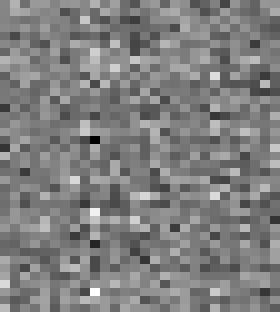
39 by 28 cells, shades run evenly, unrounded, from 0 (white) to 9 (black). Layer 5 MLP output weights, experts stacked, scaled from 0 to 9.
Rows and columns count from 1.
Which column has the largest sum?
27
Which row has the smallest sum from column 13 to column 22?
25
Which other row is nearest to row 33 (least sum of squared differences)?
21
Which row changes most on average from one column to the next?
29
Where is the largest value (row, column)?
18, 10
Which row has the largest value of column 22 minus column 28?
15
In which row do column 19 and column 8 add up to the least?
23
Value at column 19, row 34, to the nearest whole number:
6
